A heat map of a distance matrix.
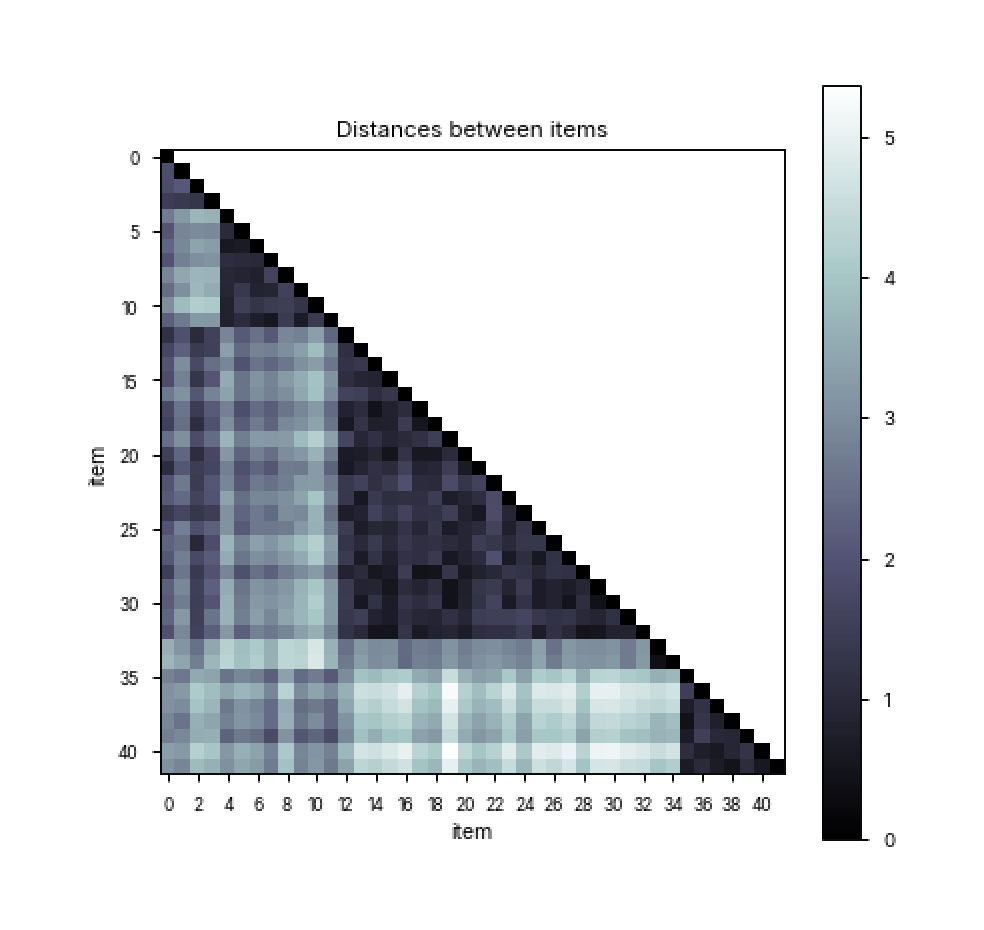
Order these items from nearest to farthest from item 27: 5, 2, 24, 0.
24, 2, 0, 5
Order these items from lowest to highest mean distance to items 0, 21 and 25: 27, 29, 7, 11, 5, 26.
27, 29, 26, 5, 7, 11
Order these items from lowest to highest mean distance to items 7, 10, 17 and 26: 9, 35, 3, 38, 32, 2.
32, 9, 2, 3, 35, 38
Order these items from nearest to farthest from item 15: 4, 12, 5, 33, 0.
12, 0, 5, 33, 4
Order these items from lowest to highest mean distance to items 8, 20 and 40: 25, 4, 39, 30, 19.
4, 39, 25, 30, 19
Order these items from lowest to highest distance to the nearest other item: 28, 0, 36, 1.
28, 36, 0, 1
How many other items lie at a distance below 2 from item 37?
6
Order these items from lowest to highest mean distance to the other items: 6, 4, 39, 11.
11, 6, 4, 39
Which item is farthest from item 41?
19
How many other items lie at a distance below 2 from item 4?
7
